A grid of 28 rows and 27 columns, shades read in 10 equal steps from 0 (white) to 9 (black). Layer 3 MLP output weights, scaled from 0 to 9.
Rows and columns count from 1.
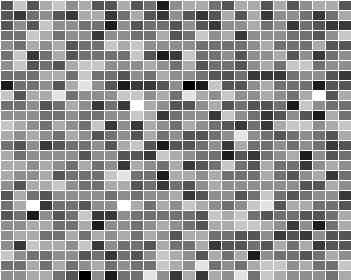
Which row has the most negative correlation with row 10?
9
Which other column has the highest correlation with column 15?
10
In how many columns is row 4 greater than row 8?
9
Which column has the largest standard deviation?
13
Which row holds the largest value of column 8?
23
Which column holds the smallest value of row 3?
4
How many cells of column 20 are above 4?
14
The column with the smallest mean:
3
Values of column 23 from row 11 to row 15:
8 4 2 5 5
